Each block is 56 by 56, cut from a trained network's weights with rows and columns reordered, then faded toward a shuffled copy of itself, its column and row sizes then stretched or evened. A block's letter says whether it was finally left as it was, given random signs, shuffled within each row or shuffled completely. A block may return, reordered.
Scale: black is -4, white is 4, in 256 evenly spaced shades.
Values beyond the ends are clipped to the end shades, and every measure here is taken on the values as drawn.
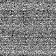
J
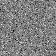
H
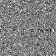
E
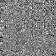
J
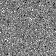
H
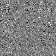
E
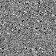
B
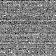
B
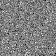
H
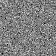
H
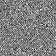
B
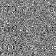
J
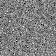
H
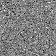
H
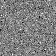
H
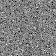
H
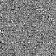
J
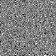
J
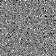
E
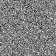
H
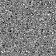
B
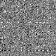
E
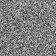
H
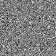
E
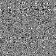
E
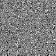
E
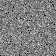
H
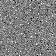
H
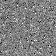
H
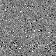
B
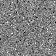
H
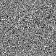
B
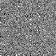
J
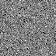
B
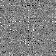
E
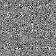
E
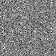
E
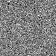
H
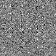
E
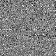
E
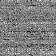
J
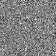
E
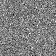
H
